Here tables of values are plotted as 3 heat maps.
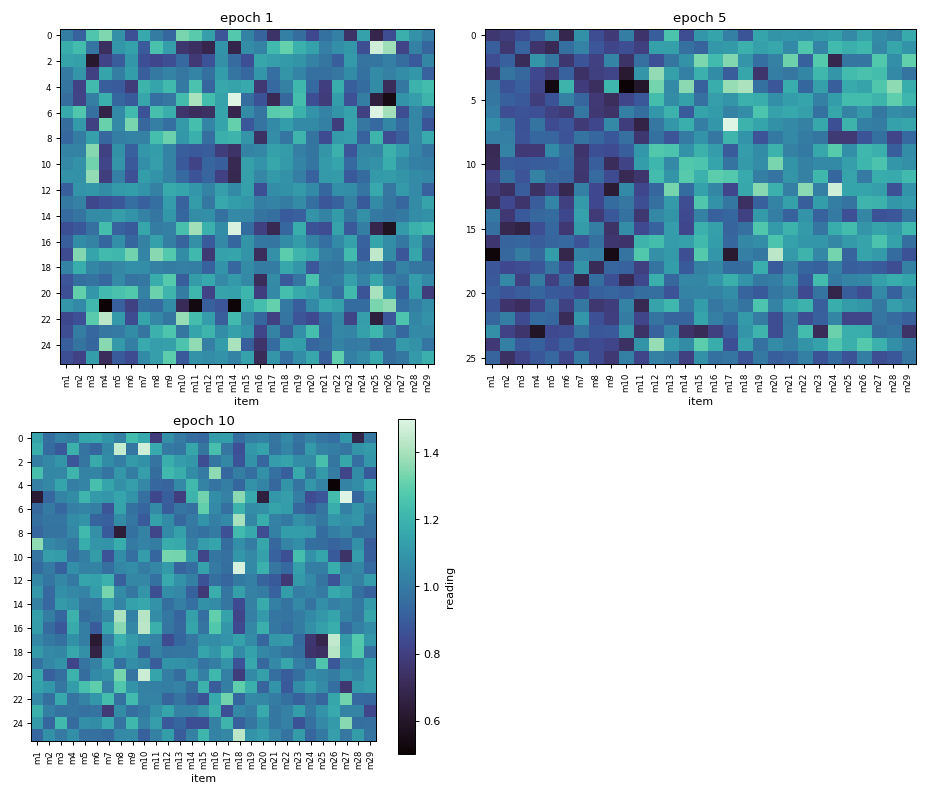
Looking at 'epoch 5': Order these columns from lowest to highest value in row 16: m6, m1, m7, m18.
m1, m7, m6, m18
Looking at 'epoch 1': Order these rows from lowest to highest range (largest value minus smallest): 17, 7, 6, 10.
7, 10, 17, 6
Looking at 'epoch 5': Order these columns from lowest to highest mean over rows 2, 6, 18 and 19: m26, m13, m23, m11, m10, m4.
m10, m11, m4, m26, m13, m23
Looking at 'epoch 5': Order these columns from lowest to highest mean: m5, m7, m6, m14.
m6, m5, m7, m14
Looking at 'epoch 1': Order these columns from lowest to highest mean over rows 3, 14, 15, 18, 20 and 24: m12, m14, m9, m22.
m12, m22, m9, m14
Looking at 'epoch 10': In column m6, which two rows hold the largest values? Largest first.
21, 4
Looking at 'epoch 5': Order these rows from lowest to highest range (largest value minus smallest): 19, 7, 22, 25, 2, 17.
25, 22, 19, 2, 7, 17
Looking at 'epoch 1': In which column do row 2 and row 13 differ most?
m11
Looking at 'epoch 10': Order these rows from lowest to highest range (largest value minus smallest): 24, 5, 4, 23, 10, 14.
14, 23, 24, 10, 4, 5
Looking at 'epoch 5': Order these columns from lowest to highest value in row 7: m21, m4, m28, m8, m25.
m8, m4, m21, m28, m25
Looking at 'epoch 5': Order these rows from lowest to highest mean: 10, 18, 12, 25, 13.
25, 18, 13, 12, 10
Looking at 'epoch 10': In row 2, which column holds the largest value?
m25
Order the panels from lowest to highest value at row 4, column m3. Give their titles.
epoch 5, epoch 10, epoch 1
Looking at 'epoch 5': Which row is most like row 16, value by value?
10
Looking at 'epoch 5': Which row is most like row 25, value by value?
14
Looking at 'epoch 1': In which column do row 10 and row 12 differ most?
m14
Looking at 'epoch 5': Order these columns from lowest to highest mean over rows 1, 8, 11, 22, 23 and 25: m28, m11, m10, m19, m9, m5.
m11, m9, m5, m10, m28, m19
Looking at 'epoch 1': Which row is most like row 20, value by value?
17
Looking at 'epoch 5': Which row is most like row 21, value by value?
6
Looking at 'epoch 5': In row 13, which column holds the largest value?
m15
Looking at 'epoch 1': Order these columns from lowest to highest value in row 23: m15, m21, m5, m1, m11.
m1, m21, m5, m15, m11
